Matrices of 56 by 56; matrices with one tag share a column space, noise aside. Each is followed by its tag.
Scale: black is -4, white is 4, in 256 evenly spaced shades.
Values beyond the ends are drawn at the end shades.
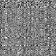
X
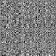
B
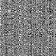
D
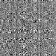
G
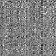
X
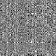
B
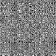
B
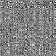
X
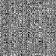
B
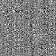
D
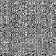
B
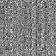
X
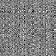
D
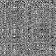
X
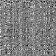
X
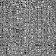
X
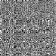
G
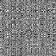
D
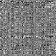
X
